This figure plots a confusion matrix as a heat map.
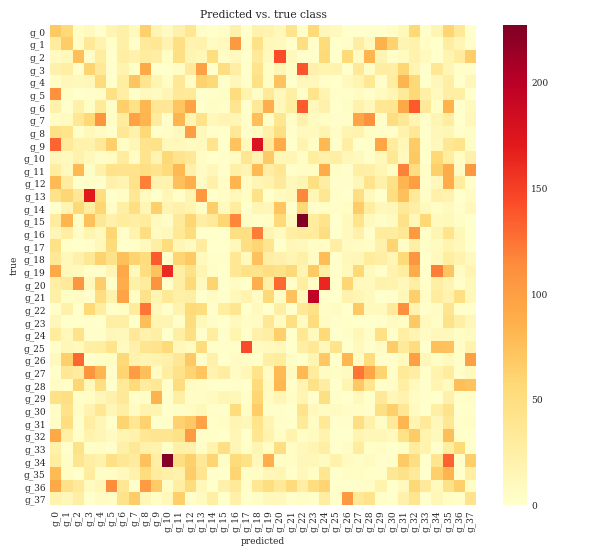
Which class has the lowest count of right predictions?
g_33
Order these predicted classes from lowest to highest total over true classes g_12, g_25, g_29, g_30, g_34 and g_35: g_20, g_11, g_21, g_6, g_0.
g_21, g_20, g_6, g_11, g_0
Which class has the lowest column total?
g_25
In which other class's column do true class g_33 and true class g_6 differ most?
g_22
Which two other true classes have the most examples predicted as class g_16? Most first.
g_15, g_1
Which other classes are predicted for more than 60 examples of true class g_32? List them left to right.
g_0, g_12, g_35
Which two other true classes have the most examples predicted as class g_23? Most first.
g_21, g_19
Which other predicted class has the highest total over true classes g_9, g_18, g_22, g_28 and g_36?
g_8
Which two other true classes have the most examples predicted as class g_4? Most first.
g_7, g_27
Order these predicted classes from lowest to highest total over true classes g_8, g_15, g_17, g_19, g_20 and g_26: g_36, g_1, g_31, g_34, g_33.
g_36, g_33, g_31, g_34, g_1
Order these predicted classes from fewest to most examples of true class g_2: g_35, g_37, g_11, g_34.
g_34, g_35, g_11, g_37
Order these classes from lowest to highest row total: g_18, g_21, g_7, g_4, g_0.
g_0, g_4, g_21, g_7, g_18
